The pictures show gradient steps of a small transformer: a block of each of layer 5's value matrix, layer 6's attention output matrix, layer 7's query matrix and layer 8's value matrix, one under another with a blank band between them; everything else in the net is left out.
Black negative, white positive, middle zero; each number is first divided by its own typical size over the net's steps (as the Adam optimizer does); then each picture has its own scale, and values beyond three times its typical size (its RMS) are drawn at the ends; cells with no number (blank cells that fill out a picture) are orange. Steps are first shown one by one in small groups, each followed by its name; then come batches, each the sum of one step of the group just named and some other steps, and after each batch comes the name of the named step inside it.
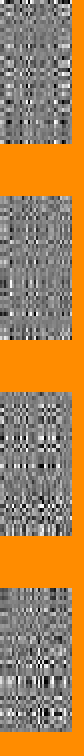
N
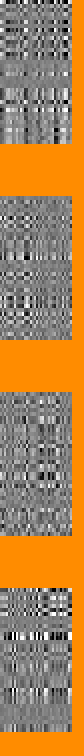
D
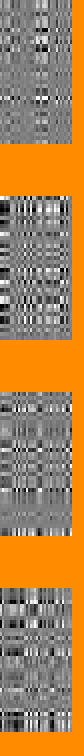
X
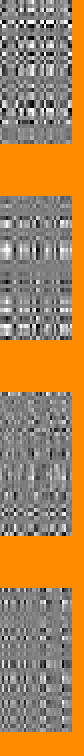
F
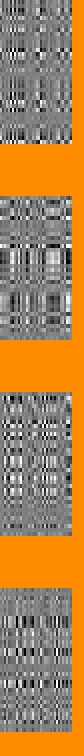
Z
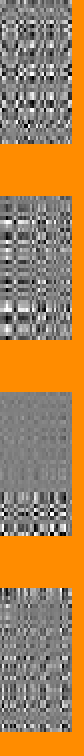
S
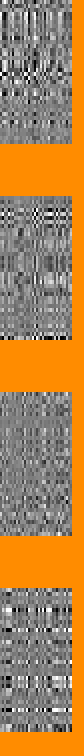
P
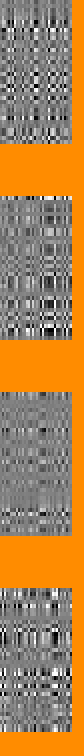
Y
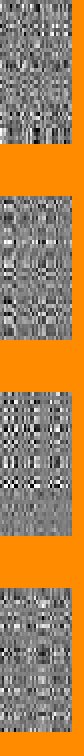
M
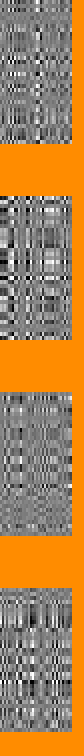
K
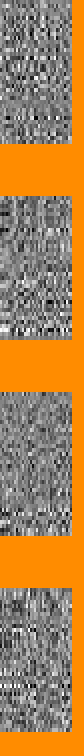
Y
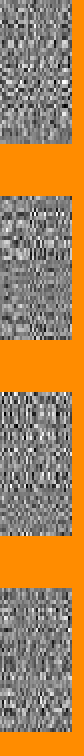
P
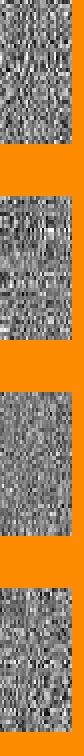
N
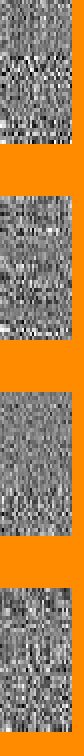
N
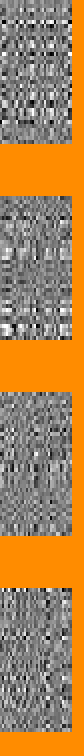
F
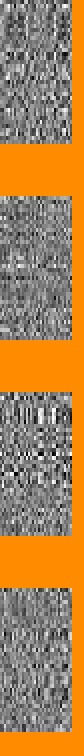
D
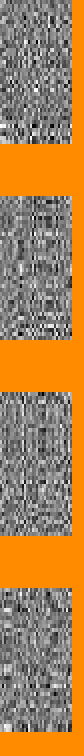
Y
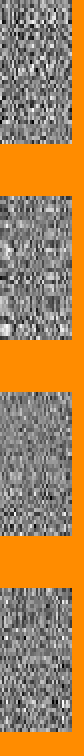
F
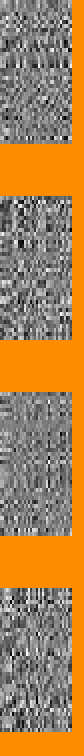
X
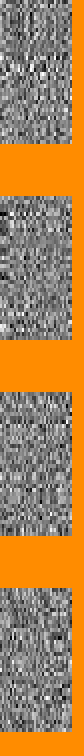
D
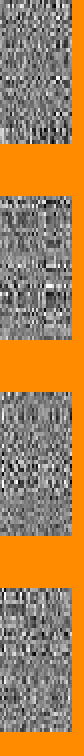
M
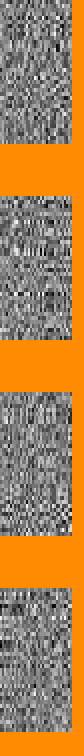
Y
